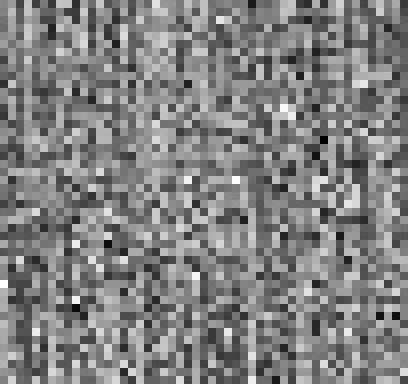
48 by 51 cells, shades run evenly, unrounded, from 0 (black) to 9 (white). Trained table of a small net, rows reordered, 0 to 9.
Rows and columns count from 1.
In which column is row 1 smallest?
32
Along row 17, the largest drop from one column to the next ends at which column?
47
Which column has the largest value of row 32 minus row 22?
41
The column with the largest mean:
18
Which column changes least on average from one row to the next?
4
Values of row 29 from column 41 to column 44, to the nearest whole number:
7 5 4 5
